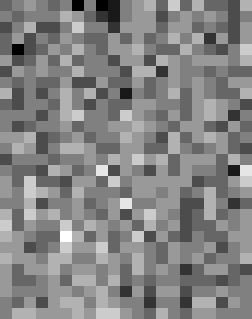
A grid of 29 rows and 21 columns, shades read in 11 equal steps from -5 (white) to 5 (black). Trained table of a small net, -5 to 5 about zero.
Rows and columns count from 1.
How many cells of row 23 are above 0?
5
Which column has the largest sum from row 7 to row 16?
4
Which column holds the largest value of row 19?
20
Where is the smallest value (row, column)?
22, 6
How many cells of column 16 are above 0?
15
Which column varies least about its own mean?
12
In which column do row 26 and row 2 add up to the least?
7
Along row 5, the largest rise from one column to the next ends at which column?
2
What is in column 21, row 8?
-1
